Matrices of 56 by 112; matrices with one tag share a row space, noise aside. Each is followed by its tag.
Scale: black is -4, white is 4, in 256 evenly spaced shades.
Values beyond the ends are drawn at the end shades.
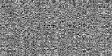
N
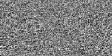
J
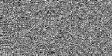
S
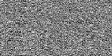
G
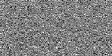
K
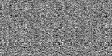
K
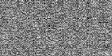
N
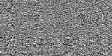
J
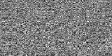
N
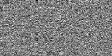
S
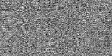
N
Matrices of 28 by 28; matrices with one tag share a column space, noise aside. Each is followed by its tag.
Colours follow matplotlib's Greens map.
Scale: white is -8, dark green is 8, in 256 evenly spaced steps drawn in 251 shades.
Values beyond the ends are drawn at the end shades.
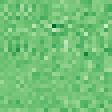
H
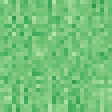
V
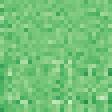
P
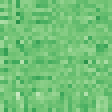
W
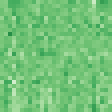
V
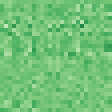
H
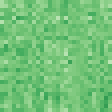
W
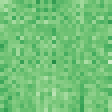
W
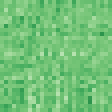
V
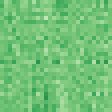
W
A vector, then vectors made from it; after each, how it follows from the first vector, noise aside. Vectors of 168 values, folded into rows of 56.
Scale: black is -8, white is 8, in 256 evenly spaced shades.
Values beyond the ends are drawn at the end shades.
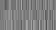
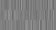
shrunk.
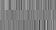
negated, partly zeroed.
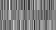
reversed, negated, scaled up.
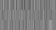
reversed, negated, shrunk.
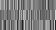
wrapped around, negated, scaled up.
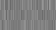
wrapped around, shrunk.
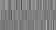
negated, partly zeroed.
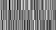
reversed, scaled up.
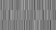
reversed, partly zeroed.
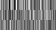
reversed, scaled up.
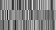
wrapped around, negated, scaled up.
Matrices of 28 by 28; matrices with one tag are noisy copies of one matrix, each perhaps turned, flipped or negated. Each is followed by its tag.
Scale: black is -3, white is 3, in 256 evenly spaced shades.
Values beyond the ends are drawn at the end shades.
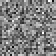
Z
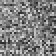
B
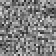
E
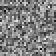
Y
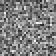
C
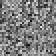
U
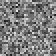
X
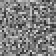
C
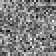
Y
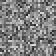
Z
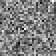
X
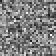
U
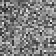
B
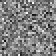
X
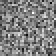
C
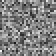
Z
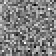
C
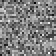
E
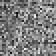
B
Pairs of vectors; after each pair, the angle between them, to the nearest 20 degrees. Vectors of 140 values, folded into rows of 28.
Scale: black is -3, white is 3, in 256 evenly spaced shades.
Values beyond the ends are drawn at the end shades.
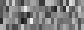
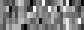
120 degrees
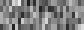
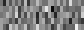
80 degrees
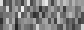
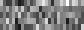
40 degrees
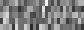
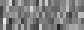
80 degrees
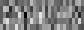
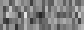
160 degrees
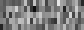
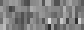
120 degrees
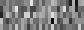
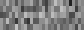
60 degrees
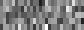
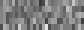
20 degrees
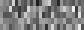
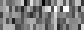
100 degrees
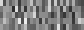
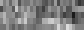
60 degrees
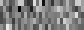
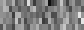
100 degrees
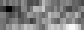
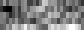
20 degrees
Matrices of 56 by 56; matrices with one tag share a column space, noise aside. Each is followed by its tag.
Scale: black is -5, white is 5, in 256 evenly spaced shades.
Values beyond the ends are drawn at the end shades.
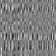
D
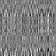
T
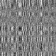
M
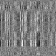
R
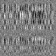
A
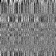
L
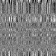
L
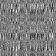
D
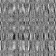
D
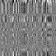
L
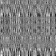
T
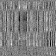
R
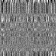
L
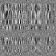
A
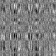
D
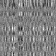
M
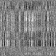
R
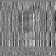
R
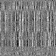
R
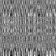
T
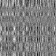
M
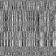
R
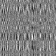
D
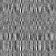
D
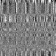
L
